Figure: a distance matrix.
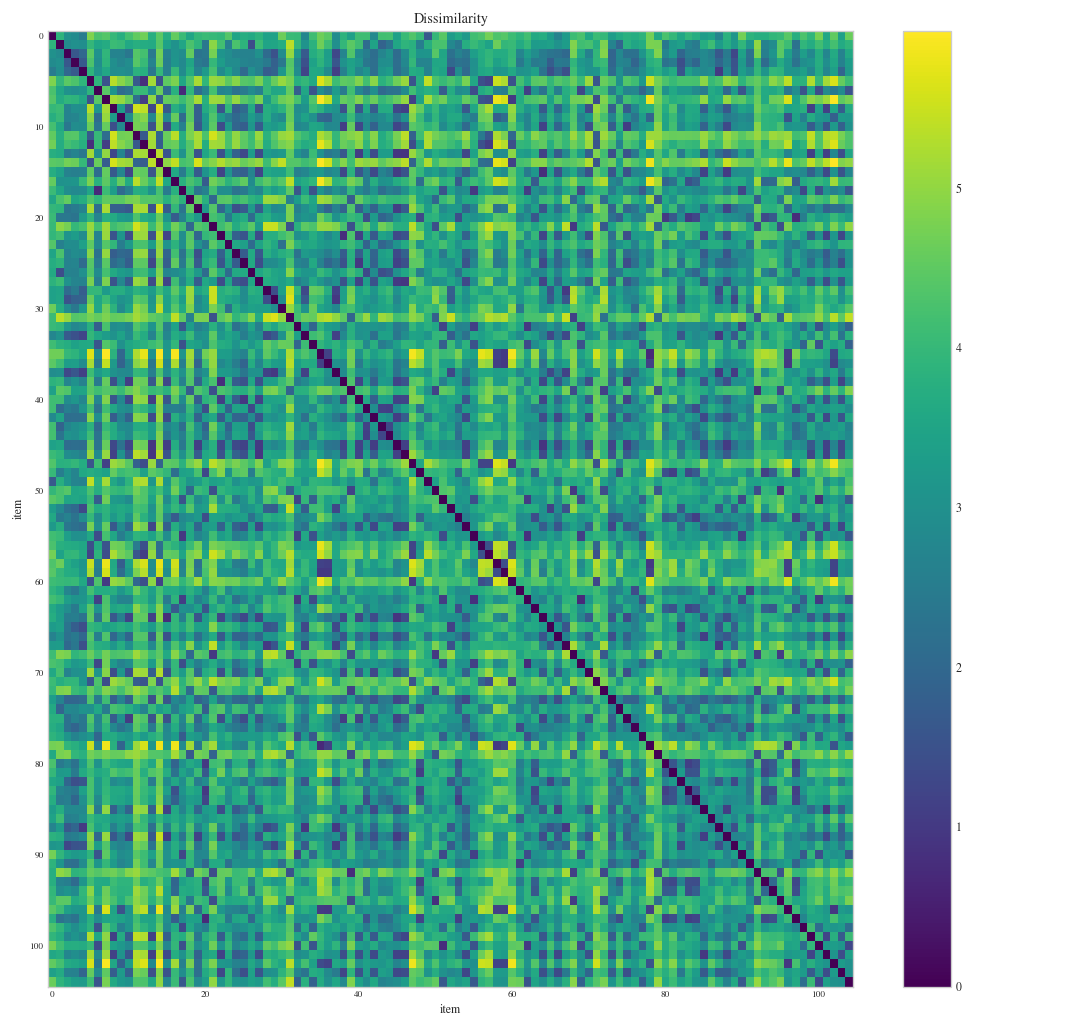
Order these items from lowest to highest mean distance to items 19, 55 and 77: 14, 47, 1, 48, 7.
48, 1, 47, 7, 14
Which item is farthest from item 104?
31
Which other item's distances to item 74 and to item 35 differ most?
78
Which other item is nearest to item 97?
20
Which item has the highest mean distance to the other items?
14
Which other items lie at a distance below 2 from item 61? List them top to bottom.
76, 86, 91
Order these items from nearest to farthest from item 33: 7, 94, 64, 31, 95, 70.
64, 70, 7, 94, 95, 31
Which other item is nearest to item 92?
39
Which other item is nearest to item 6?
17
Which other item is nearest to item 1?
26
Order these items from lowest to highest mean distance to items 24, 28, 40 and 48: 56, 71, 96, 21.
96, 56, 71, 21
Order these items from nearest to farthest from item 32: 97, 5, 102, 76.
76, 97, 102, 5
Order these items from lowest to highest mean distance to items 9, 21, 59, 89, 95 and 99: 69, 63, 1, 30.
69, 30, 63, 1
